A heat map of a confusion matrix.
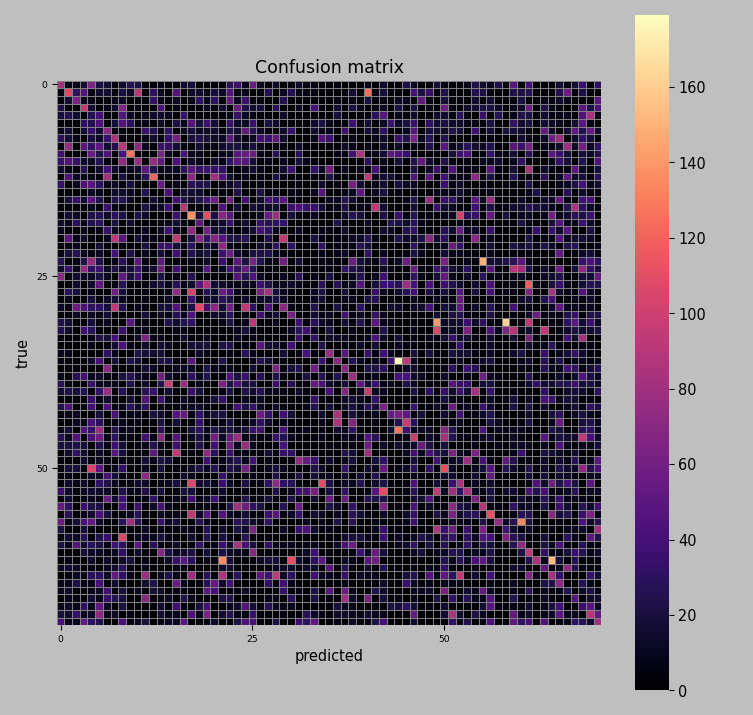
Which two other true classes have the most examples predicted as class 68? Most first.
46, 33
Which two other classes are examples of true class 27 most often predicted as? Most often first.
17, 64
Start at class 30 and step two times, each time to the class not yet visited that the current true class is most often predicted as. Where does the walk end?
64
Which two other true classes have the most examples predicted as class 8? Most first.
59, 10
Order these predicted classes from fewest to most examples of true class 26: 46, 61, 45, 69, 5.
69, 46, 5, 45, 61
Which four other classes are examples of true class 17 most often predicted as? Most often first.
19, 52, 28, 21
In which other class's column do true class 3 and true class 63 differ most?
66
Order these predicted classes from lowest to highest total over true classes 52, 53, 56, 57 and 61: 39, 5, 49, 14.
14, 39, 5, 49
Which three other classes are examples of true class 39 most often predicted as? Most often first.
14, 16, 21
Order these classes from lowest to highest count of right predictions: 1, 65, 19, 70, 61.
19, 65, 70, 61, 1
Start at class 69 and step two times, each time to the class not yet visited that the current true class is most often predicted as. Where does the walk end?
11
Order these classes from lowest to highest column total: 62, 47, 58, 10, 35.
62, 47, 58, 35, 10
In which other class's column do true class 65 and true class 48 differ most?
40
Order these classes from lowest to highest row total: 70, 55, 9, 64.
70, 55, 9, 64
